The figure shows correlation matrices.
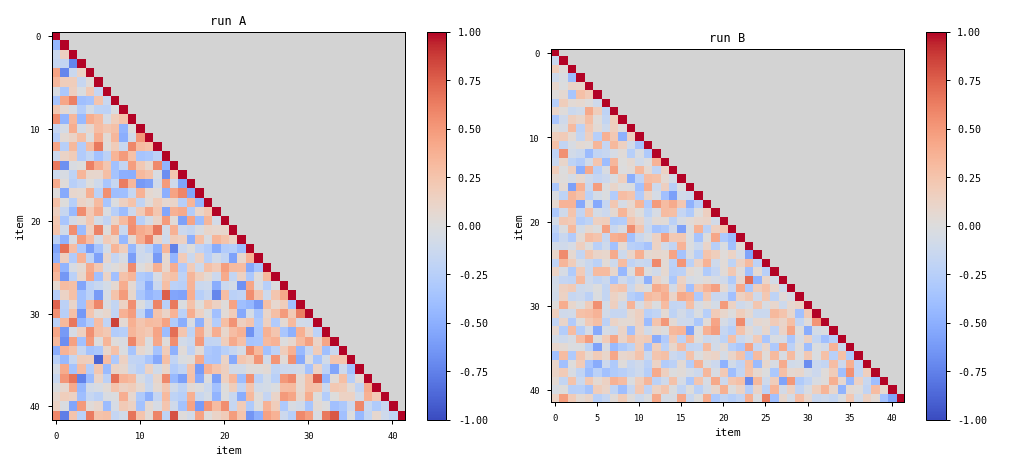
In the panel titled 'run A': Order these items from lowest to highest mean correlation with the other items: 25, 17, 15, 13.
15, 17, 13, 25
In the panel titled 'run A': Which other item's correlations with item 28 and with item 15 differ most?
13
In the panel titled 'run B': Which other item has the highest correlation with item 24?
1
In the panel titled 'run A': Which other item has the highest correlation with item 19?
3
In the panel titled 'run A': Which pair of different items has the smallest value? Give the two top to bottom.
5, 35
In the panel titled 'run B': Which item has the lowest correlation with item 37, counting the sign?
30
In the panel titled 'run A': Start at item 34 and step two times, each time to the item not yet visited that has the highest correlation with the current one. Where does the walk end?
1
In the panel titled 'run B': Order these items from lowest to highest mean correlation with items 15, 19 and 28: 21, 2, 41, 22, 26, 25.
21, 26, 41, 2, 25, 22
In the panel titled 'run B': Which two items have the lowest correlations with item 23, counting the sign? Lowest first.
39, 24
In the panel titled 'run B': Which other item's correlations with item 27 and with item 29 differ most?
11
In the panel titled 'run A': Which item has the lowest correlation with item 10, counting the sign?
16
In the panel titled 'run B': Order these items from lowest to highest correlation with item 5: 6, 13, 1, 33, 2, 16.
33, 2, 6, 1, 13, 16
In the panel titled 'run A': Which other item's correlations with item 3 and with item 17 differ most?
40
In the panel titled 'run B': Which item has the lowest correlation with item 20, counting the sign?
37
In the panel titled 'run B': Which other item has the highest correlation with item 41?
25
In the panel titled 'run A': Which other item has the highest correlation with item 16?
8
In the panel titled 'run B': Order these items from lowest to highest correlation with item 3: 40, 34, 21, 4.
40, 21, 4, 34
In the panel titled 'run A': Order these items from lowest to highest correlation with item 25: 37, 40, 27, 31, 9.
27, 37, 31, 40, 9
